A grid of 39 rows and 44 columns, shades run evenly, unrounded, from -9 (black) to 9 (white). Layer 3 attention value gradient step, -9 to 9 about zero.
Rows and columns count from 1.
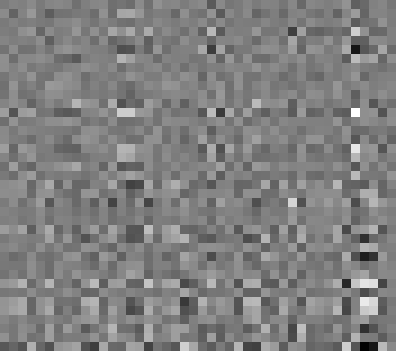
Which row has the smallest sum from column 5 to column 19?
23
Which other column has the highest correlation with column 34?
13
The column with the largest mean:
17
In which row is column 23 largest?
34
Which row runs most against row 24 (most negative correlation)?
36
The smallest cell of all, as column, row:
41, 39
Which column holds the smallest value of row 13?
25
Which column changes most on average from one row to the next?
40
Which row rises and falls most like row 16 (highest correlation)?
12
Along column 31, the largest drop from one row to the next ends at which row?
32
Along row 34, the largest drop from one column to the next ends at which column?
43
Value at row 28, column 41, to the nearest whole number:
4
